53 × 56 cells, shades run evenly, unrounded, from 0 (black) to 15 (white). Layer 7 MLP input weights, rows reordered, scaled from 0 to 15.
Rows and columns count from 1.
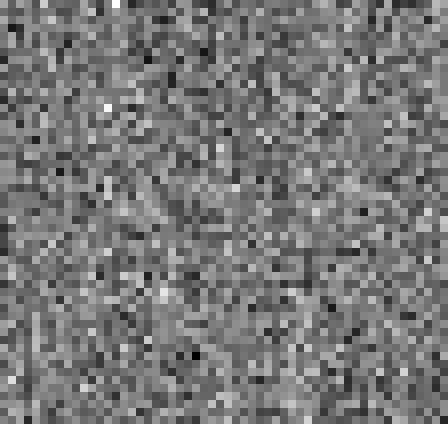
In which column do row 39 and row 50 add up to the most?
28
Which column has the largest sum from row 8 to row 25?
44
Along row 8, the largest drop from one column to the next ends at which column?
47
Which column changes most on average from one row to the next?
17
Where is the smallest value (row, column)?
45, 25
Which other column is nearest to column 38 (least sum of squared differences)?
31
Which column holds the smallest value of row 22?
8
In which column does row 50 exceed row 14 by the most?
29
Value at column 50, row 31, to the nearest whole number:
10
